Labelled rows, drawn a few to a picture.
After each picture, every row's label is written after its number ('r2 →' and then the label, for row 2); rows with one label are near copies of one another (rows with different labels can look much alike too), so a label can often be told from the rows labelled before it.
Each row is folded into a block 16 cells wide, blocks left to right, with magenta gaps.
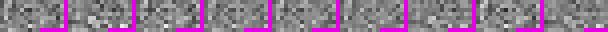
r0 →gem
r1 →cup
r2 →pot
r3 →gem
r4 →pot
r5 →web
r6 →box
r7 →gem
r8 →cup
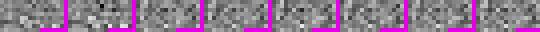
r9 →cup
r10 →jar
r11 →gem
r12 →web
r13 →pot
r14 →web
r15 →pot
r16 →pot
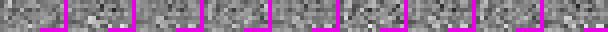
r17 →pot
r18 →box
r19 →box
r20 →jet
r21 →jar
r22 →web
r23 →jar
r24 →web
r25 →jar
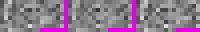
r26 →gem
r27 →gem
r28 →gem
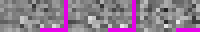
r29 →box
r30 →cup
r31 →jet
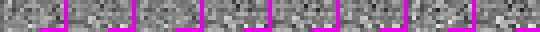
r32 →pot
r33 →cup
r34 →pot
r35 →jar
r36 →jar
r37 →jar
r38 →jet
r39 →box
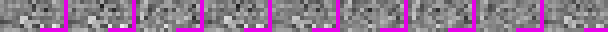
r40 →box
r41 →box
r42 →web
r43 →box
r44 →box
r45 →pot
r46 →jet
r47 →web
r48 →cup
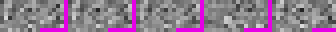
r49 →web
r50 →jet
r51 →jet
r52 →box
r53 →jet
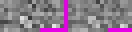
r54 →cup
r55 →cup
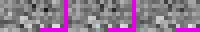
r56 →jar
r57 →jar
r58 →box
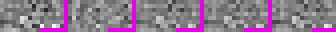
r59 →box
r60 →web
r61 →box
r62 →cup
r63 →cup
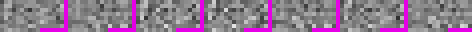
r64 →jet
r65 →jar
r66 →web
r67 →pot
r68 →jar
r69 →gem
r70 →jar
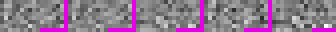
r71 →web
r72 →web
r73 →cup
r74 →jet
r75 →cup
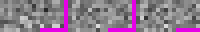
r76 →jar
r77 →gem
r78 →web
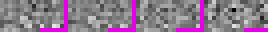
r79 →jar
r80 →cup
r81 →gem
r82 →jet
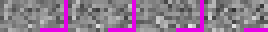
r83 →jet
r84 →gem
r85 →cup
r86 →web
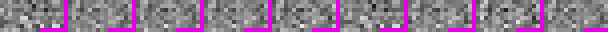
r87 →jar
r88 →pot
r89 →gem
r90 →pot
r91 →gem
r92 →jar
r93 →jet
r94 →jet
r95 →pot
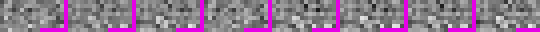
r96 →jet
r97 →jar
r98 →cup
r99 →jet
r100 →jar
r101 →jar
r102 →jar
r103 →cup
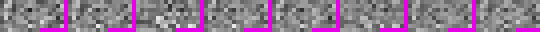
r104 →jet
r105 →web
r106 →box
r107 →pot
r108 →jet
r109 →jar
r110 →gem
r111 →jet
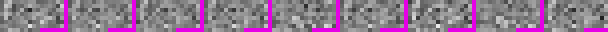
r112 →jet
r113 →pot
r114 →gem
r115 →gem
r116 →jar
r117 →jet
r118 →web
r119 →cup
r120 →gem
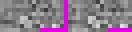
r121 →box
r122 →cup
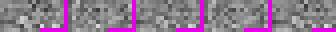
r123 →box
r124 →pot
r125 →cup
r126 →gem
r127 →cup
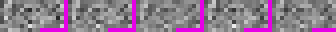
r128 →gem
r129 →web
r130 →web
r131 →pot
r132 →pot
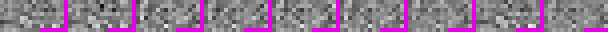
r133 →cup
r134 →jar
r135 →web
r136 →web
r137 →pot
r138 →web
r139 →pot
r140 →cup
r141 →pot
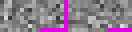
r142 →web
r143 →cup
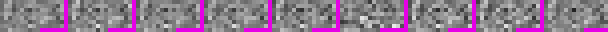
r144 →jet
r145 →pot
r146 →gem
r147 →gem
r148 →gem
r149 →cup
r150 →gem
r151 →web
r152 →jet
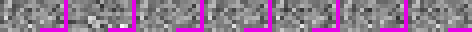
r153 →web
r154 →cup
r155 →web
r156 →web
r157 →pot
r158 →jet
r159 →pot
